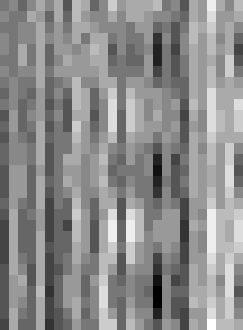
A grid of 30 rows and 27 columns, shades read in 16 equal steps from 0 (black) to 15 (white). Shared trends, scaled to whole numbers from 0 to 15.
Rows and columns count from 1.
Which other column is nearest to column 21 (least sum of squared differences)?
1
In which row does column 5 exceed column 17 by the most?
27
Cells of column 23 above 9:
3
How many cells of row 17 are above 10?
2
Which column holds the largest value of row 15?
26
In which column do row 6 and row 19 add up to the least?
18
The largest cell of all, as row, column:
30, 24
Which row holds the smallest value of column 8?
21
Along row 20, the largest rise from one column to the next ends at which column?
15
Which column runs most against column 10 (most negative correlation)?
12
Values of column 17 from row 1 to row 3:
10 9 9
